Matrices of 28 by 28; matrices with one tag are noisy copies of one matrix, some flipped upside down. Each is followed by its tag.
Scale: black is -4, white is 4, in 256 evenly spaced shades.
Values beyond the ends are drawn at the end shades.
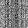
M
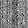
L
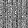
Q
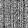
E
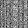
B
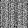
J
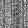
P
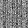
Q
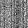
P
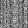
B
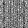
E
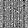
E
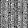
J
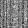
B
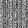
Q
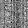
P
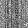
M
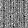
E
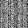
J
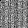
J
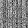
Q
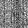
P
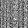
B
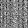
B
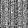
J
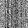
M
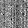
P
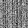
Q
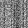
P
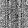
M
